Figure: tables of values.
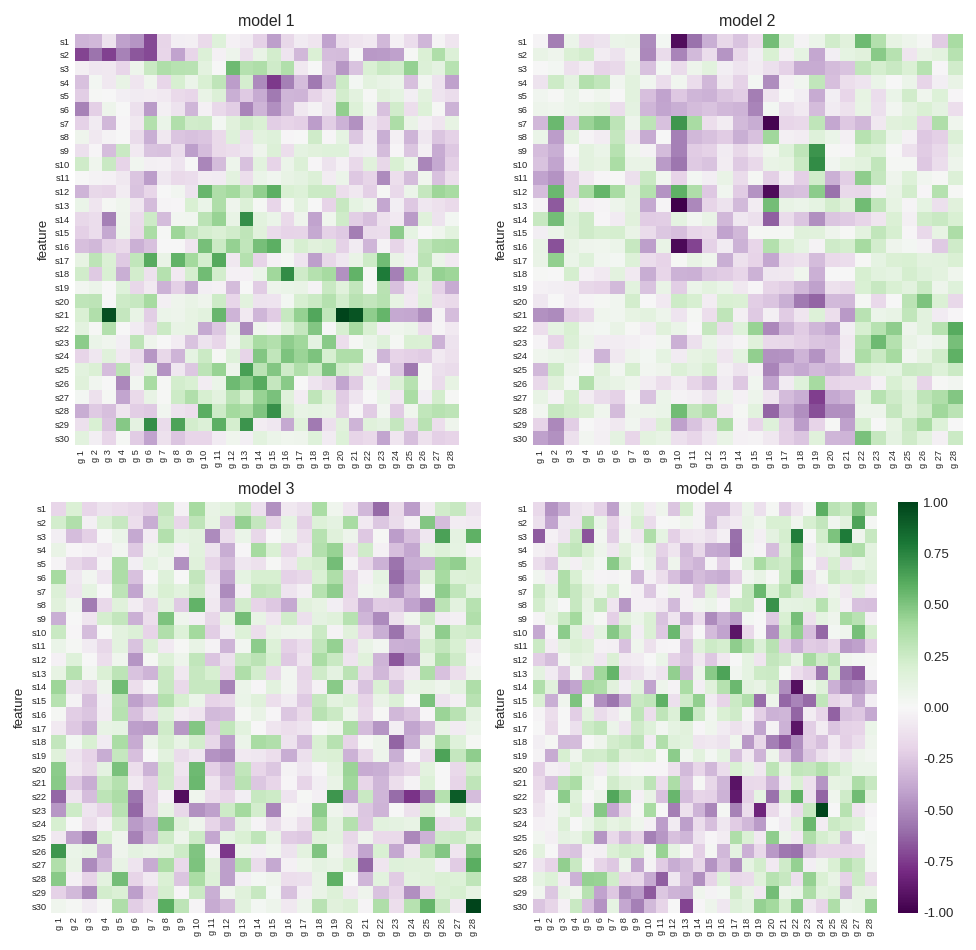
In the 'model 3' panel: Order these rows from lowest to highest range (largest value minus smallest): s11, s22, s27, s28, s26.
s11, s28, s27, s26, s22
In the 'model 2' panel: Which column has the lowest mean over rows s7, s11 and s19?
g 16
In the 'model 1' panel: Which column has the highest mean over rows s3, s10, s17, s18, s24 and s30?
g 16
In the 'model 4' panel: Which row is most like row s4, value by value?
s9
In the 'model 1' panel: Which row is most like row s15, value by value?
s7
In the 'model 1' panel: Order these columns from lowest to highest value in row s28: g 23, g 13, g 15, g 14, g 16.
g 23, g 16, g 13, g 14, g 15
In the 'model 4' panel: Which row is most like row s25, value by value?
s29
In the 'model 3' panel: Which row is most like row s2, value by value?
s13
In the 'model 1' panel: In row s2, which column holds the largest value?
g 27
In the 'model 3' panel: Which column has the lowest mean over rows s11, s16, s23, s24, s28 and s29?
g 6
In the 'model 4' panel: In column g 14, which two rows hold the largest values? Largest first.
s15, s16
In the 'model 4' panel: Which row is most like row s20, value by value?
s12
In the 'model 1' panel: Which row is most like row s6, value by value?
s5
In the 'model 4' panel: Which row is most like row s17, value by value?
s19
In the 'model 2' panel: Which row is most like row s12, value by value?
s7
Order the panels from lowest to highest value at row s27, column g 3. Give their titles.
model 3, model 1, model 2, model 4
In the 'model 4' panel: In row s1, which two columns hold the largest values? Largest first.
g 24, g 27
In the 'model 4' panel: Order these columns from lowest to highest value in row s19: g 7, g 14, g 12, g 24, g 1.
g 24, g 1, g 14, g 7, g 12
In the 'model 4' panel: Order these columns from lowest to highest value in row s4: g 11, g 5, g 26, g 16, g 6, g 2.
g 16, g 11, g 2, g 6, g 5, g 26
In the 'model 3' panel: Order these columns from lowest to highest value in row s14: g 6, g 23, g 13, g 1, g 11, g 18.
g 23, g 6, g 18, g 13, g 11, g 1
